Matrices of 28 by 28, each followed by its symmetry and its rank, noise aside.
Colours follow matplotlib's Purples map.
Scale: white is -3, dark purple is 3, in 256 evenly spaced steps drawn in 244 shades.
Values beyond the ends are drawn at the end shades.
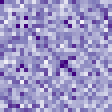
symmetric, rank seven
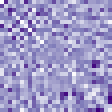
symmetric, rank eight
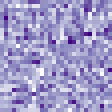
antisymmetric, rank eight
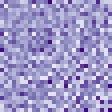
symmetric, rank six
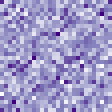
symmetric, rank seven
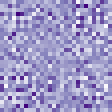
antisymmetric, rank six
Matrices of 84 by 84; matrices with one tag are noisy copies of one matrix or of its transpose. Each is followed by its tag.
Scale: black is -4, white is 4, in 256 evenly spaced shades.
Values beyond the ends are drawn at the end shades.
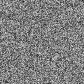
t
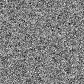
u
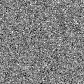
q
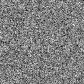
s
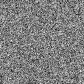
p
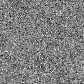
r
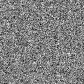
t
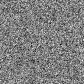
p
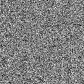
u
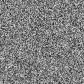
q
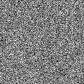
r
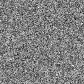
u
